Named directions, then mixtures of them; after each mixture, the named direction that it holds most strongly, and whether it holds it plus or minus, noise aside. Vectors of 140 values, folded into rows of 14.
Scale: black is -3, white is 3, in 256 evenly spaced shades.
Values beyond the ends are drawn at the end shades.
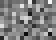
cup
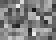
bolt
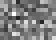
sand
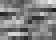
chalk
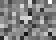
cup, plus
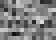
sand, minus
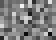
cup, plus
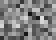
bolt, minus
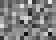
cup, plus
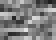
chalk, minus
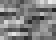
chalk, plus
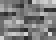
chalk, plus
